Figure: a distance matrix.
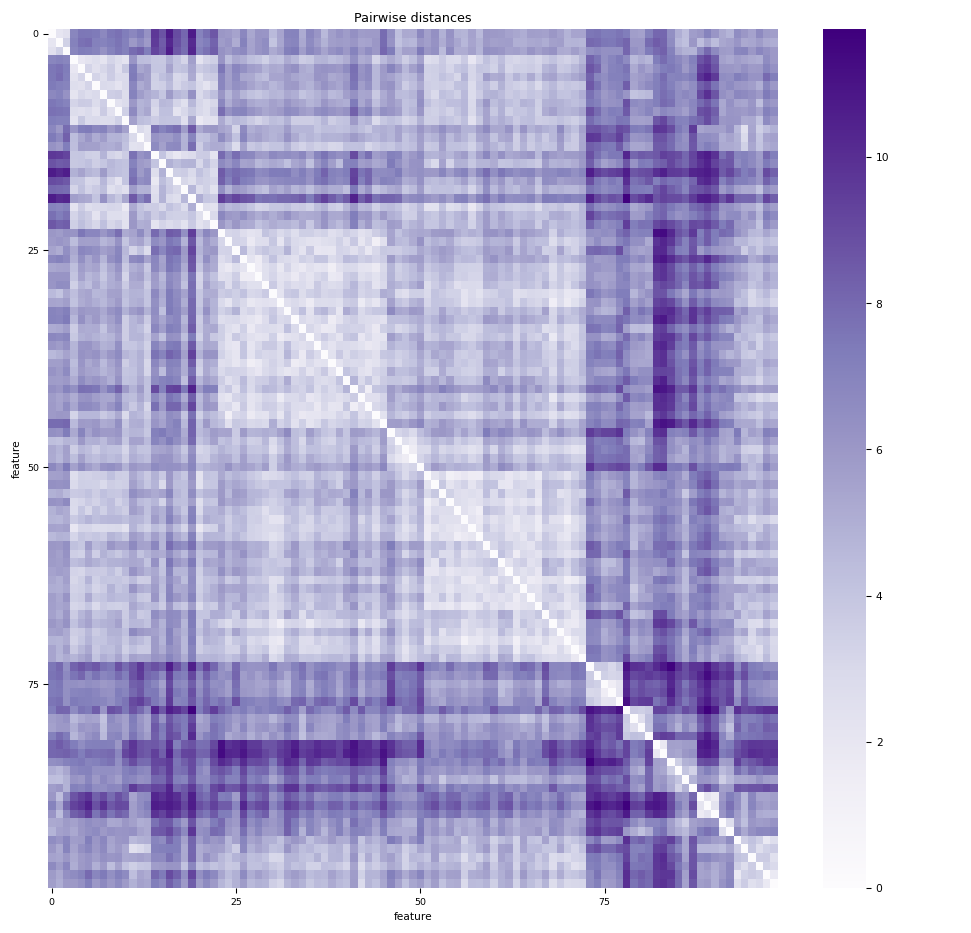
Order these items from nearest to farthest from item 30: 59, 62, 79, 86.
59, 62, 79, 86
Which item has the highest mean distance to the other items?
83
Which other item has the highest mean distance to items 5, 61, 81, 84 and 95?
89
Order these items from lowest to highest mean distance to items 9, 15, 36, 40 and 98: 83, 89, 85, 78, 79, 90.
79, 90, 85, 89, 78, 83
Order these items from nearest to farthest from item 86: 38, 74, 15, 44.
44, 38, 15, 74
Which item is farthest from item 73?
84
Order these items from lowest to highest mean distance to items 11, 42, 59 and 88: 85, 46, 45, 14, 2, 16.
45, 46, 2, 85, 14, 16
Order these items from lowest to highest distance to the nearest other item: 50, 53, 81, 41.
41, 53, 50, 81
